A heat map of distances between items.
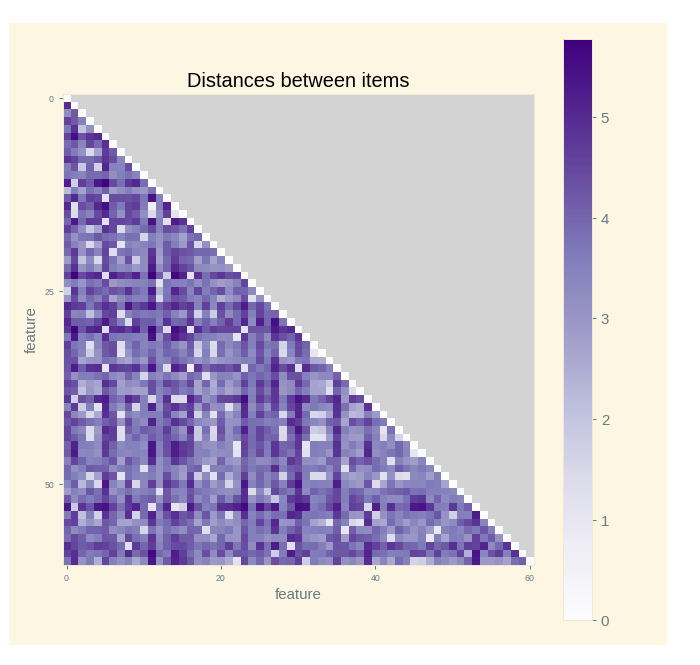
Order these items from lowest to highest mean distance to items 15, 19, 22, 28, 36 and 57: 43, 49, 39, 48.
49, 43, 48, 39
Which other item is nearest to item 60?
22
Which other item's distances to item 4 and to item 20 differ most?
6
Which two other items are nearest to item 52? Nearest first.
27, 59
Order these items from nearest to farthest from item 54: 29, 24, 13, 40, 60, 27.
40, 60, 24, 27, 13, 29
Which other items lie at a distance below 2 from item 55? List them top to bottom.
34, 37, 38
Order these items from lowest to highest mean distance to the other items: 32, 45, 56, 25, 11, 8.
32, 56, 45, 8, 25, 11
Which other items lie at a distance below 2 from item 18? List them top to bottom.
10, 36, 48, 56
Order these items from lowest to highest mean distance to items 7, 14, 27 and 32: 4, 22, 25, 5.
4, 22, 25, 5
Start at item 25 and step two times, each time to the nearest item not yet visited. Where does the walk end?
12
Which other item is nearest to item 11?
14
